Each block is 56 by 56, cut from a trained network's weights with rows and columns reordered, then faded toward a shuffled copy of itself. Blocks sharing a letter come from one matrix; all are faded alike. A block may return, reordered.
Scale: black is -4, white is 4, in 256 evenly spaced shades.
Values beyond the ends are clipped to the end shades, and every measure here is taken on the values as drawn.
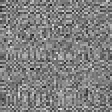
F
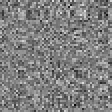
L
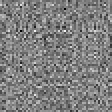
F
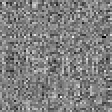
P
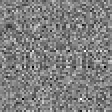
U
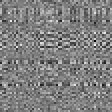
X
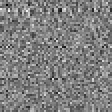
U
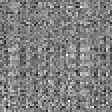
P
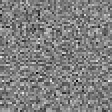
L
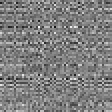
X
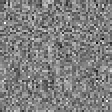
F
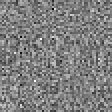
F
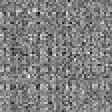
P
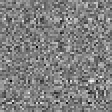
U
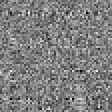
U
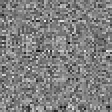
U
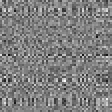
X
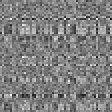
X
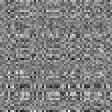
X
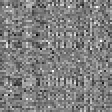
P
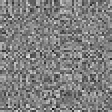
F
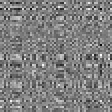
X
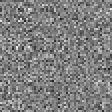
L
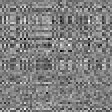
X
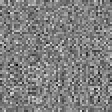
L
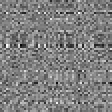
X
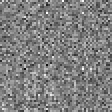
U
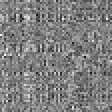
P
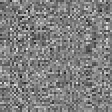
L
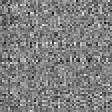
P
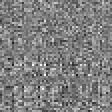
P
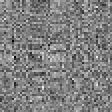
F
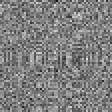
F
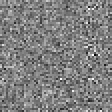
U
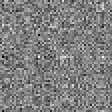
F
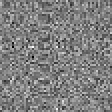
F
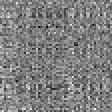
P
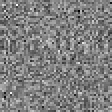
F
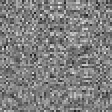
L
